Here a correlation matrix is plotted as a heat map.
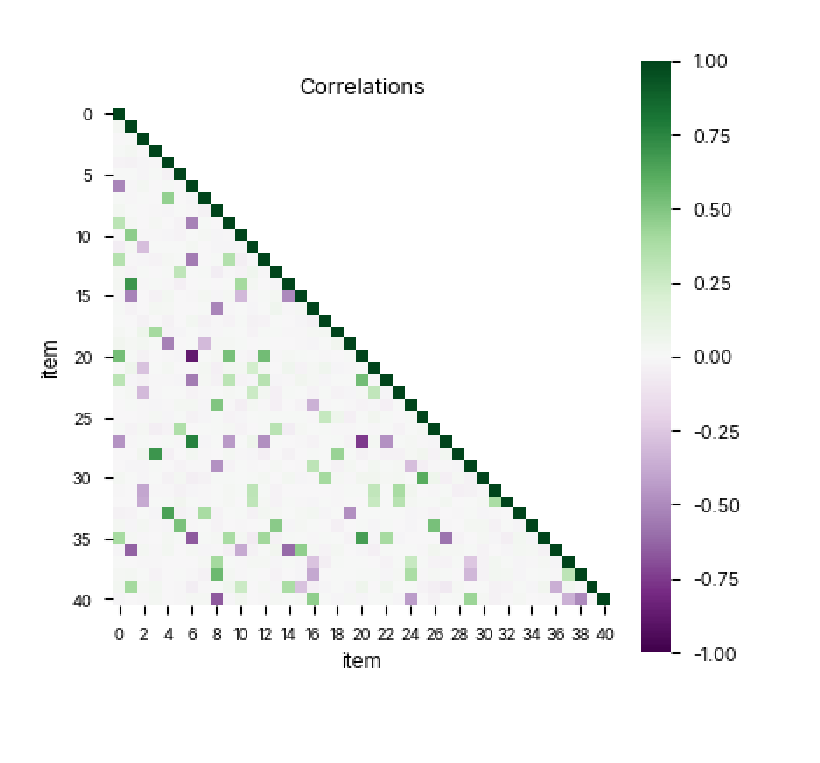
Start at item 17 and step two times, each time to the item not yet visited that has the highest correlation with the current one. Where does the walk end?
25
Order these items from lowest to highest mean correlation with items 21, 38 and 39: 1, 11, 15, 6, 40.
40, 15, 6, 11, 1
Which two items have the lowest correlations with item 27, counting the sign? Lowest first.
20, 35
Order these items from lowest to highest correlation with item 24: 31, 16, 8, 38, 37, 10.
16, 10, 31, 37, 38, 8
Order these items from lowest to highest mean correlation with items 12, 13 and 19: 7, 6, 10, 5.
6, 7, 10, 5
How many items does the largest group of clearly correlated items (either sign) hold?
8
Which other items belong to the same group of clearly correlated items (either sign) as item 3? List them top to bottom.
18, 28
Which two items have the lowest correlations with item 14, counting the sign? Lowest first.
36, 15
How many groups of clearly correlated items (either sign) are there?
8
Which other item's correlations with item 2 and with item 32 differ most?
31
